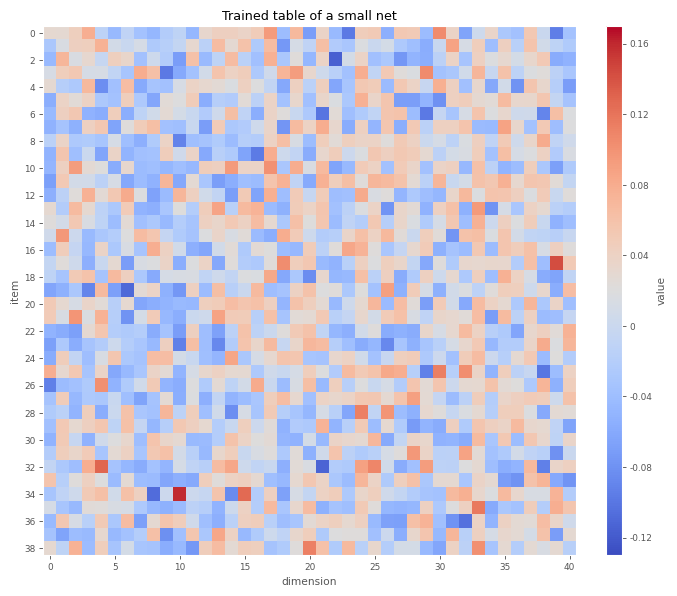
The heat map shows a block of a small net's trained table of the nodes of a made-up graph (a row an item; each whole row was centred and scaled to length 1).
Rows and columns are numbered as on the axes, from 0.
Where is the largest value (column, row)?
10, 34
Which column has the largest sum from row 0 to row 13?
17
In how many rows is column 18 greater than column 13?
13
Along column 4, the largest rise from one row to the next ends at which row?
32
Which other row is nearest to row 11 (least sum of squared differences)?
8
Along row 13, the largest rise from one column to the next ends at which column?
33
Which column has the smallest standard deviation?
37
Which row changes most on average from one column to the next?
7
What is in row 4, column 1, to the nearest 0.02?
-0.02
